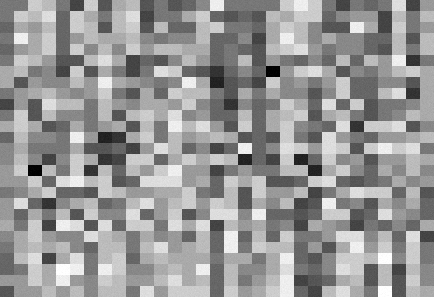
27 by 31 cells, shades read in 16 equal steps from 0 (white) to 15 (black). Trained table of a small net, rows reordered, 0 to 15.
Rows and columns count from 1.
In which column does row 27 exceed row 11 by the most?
22
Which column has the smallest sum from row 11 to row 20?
13
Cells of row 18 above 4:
20
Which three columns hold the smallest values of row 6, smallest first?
29, 8, 2
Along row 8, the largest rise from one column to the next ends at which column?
16
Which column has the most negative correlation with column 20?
24
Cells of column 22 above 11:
1
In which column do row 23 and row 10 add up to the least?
26
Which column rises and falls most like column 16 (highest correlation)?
7
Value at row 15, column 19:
9
